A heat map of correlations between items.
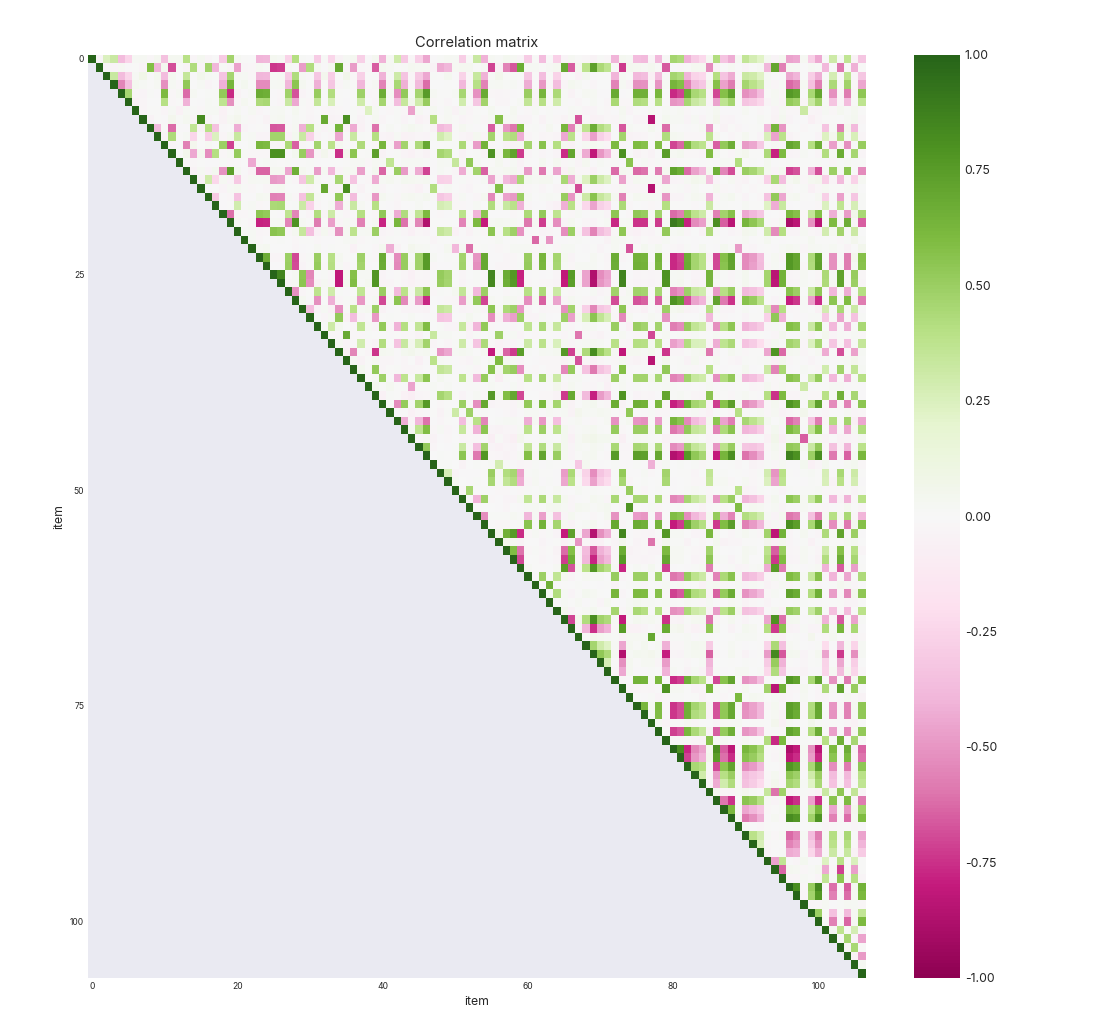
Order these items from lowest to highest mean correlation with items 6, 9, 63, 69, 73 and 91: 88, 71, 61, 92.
88, 71, 92, 61
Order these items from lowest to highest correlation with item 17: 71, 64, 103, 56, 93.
71, 64, 56, 93, 103
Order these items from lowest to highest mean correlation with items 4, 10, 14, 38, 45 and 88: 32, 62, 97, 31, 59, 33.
32, 59, 33, 31, 62, 97
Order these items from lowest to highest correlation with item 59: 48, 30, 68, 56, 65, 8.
48, 56, 68, 30, 8, 65
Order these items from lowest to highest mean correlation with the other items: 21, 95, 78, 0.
0, 21, 95, 78
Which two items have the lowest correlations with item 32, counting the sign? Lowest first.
77, 67
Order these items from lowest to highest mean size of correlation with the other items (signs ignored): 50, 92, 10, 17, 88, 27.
50, 17, 92, 27, 10, 88
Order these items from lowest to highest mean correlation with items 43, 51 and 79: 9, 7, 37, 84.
7, 9, 84, 37
